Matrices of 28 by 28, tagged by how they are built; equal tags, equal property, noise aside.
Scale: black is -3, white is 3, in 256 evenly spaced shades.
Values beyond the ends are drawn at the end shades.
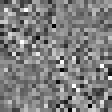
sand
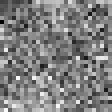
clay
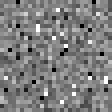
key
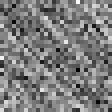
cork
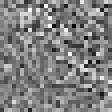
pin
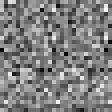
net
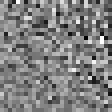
pin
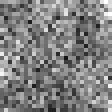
clay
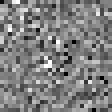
sand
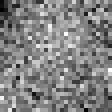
clay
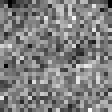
clay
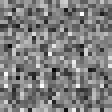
net
